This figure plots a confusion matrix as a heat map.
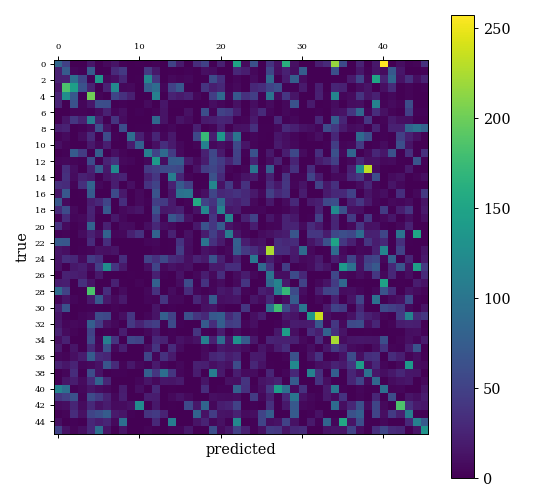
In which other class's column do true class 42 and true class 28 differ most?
4
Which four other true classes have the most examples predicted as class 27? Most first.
30, 40, 28, 3
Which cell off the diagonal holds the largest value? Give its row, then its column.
0, 40
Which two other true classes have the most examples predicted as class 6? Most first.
25, 34
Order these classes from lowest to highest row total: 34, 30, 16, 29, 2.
29, 30, 16, 2, 34
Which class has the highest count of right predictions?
34
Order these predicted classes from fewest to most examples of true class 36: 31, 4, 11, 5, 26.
26, 31, 5, 11, 4
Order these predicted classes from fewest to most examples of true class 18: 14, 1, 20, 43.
14, 43, 1, 20
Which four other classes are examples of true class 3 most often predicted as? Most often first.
1, 2, 7, 12
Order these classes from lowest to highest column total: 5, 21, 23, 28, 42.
23, 21, 42, 5, 28
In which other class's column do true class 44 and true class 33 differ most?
35
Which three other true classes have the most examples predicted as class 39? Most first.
2, 5, 29
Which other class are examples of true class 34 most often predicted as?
22
